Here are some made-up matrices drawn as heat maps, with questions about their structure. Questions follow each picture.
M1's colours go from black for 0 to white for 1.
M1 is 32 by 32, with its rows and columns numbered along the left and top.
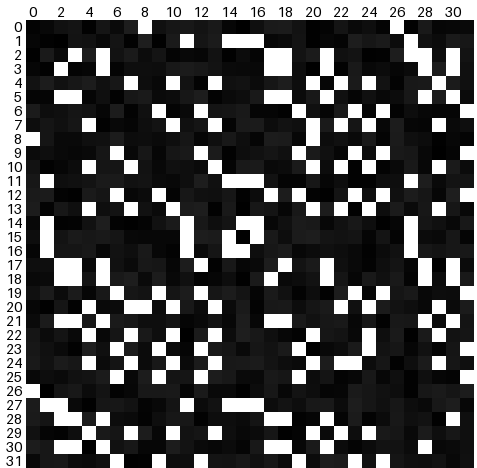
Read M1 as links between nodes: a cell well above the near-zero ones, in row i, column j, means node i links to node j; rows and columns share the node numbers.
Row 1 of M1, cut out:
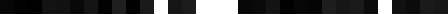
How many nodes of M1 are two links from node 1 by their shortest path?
1
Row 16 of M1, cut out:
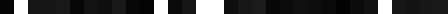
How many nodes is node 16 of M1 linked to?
5
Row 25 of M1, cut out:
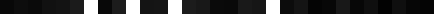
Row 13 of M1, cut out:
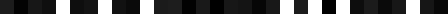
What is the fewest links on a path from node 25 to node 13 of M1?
4
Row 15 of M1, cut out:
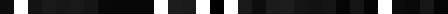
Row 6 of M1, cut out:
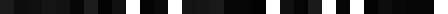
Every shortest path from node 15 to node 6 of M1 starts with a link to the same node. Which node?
node 27
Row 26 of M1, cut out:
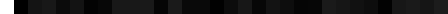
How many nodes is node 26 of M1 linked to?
1
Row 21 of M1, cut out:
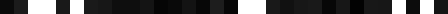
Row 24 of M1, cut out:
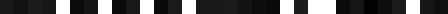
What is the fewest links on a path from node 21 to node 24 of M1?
4
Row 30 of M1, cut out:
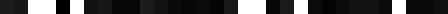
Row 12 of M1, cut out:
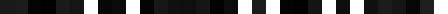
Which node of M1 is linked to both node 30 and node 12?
node 17
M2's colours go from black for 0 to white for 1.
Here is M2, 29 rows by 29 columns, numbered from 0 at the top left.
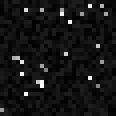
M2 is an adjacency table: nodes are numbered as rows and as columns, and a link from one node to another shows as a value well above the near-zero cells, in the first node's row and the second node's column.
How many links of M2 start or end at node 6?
2
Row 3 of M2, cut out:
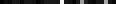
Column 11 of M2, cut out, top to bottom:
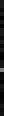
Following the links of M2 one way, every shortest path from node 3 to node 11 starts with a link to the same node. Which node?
node 15
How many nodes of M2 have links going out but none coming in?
9
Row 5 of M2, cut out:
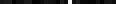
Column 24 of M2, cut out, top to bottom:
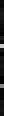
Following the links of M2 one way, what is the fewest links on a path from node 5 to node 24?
3
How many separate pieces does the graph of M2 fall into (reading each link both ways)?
6
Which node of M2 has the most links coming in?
node 10
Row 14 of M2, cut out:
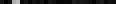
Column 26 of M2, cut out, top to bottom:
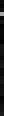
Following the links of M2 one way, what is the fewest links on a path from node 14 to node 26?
2
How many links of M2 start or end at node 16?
2
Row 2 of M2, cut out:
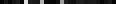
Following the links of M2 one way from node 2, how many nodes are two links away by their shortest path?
2
